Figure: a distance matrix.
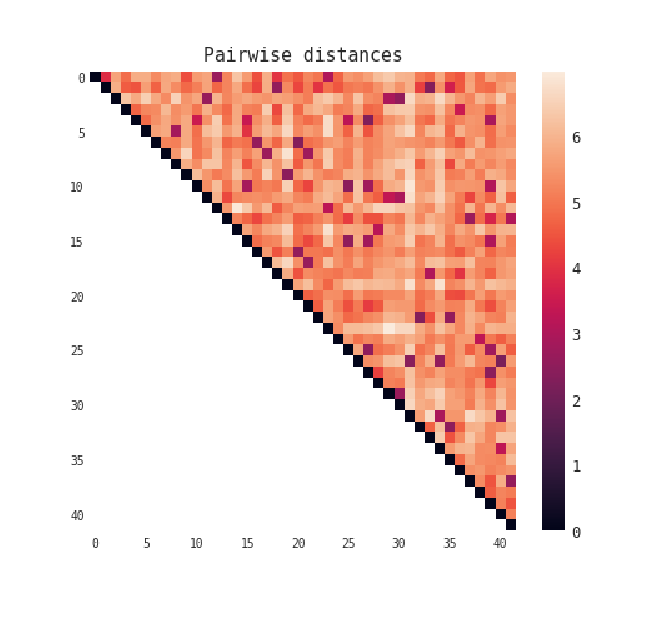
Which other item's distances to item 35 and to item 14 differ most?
32
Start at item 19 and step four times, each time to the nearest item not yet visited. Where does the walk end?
23
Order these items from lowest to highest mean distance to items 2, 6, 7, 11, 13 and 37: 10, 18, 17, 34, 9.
17, 10, 18, 9, 34
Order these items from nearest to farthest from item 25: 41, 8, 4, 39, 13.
39, 4, 13, 41, 8
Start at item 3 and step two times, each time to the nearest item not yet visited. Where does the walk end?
18
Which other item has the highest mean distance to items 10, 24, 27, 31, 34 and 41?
19
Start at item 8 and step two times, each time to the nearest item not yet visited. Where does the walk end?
15
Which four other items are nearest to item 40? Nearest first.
26, 31, 34, 24
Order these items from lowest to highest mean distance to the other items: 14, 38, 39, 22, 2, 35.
39, 35, 22, 38, 2, 14
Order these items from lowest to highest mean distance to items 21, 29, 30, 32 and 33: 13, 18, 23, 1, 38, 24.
1, 18, 13, 24, 38, 23
